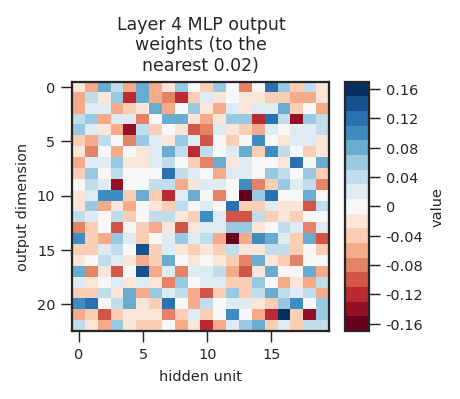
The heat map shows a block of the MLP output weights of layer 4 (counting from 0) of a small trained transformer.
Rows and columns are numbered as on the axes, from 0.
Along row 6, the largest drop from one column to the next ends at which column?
9
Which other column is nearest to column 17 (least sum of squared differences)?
11
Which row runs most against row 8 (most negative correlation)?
18
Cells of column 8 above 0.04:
5
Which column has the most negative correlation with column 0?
12
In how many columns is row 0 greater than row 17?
11
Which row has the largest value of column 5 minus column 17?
15
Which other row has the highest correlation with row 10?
0
